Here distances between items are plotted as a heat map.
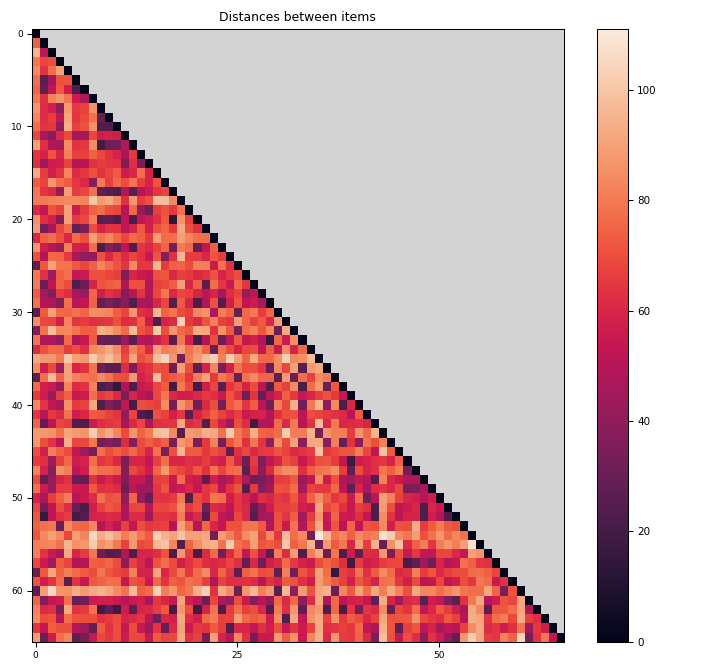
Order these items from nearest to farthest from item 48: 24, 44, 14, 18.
14, 24, 44, 18
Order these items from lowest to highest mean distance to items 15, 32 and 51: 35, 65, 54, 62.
65, 62, 54, 35
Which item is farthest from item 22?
35
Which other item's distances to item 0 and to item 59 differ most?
4
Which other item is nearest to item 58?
37
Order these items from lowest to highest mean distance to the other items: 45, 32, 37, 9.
9, 45, 37, 32
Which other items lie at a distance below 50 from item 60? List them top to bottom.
0, 25, 30, 32, 37, 58
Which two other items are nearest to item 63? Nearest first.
31, 15
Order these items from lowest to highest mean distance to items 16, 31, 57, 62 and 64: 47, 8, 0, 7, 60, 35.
7, 8, 47, 0, 60, 35
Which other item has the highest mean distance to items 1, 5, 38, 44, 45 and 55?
54
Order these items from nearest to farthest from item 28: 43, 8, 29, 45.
29, 8, 45, 43
